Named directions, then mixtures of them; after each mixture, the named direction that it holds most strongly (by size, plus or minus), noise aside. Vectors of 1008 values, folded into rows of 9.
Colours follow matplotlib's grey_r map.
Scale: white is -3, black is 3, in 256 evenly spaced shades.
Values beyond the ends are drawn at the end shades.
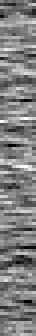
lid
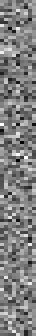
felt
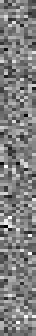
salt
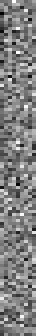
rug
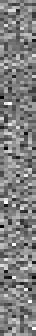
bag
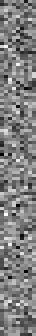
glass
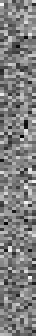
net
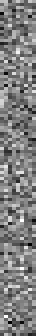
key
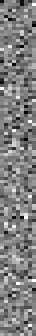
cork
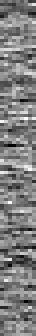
lid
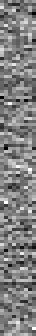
bag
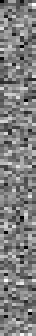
cork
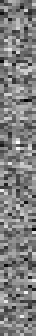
rug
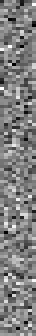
cork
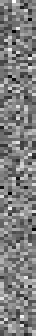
rug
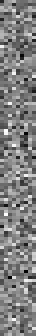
bag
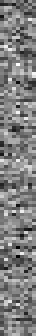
glass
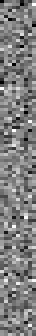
cork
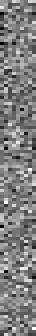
bag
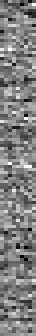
lid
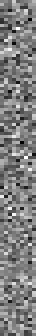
felt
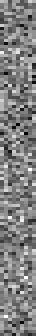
key
